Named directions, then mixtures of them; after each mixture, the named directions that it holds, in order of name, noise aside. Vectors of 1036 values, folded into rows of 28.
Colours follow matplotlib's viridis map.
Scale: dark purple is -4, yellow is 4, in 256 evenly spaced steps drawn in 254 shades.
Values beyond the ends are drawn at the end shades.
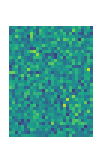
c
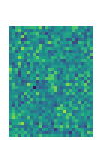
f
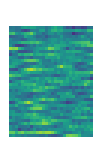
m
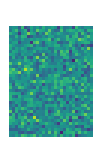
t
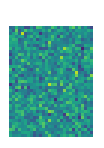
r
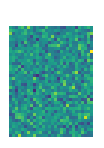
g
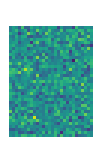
t.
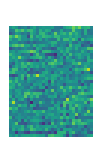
c, m.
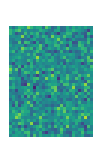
f, g.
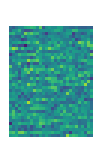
f, m.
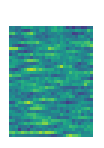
m.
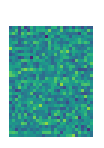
m, r, t.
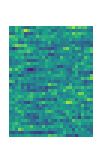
m, r.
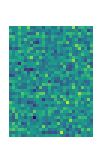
g, m, t.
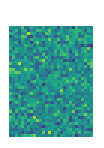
t.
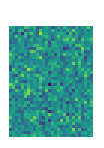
c, r.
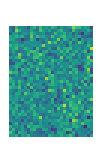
c, f, r.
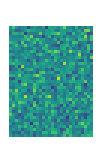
f, g.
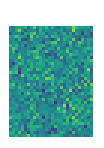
c, f.
